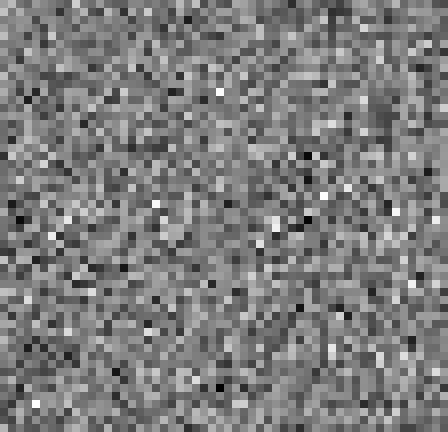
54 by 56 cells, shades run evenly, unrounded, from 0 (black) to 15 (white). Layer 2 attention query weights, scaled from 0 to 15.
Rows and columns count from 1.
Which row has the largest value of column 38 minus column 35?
30
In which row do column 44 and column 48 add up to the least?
15
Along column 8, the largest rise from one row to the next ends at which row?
31
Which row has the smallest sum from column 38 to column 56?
51
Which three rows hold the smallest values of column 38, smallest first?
39, 29, 54
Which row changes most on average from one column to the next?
26
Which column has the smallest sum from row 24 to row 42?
47
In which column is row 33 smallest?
5
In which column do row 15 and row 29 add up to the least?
12
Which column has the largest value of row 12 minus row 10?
28
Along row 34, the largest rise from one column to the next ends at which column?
34
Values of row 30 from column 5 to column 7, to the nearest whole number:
5 7 14
